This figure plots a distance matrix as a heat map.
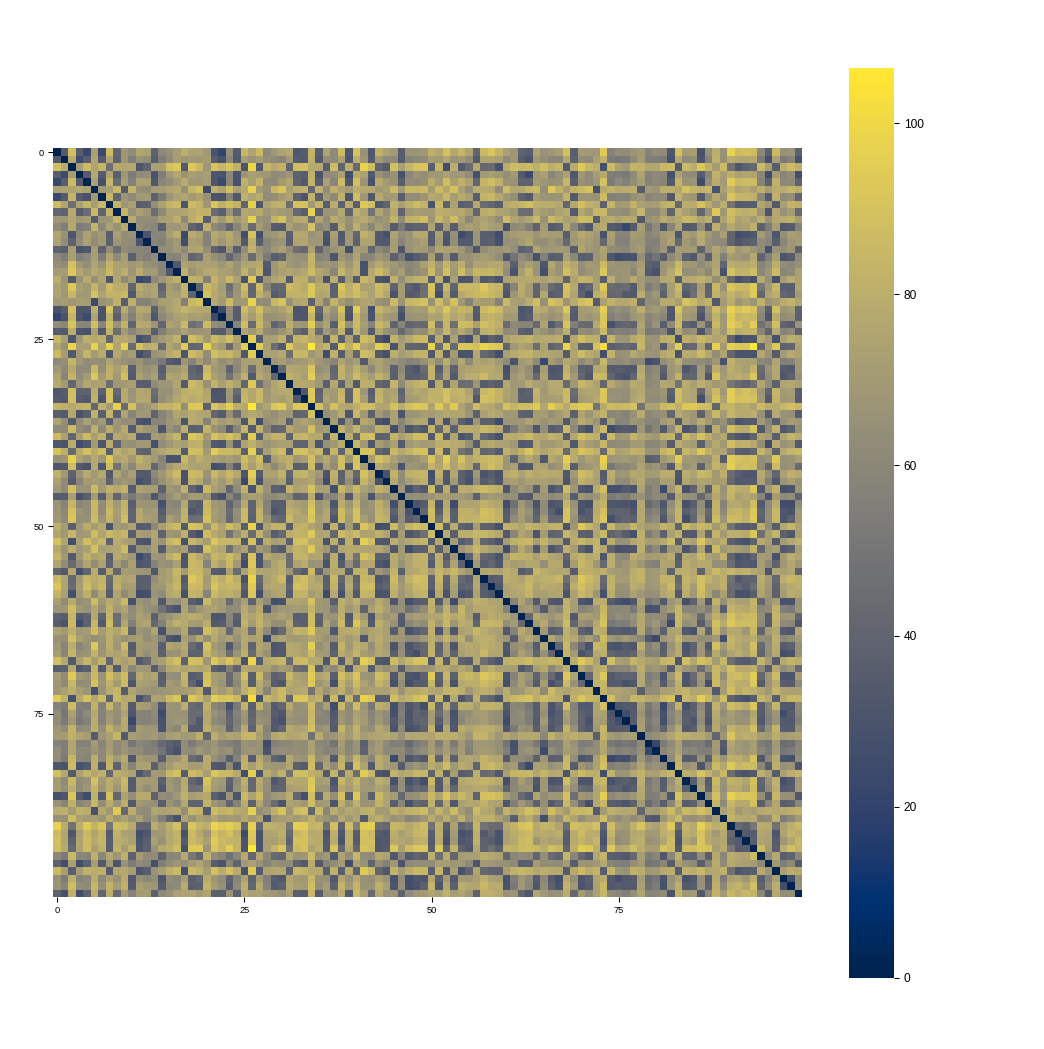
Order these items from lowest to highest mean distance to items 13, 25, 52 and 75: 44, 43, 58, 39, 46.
44, 43, 58, 46, 39
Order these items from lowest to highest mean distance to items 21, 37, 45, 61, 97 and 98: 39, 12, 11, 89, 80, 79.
79, 80, 89, 39, 12, 11
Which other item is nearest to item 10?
76
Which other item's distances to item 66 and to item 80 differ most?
65
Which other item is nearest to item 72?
5
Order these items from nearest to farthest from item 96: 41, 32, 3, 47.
3, 47, 32, 41
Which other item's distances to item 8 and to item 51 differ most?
19
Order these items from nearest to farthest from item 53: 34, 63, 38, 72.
63, 38, 72, 34
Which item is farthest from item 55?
26
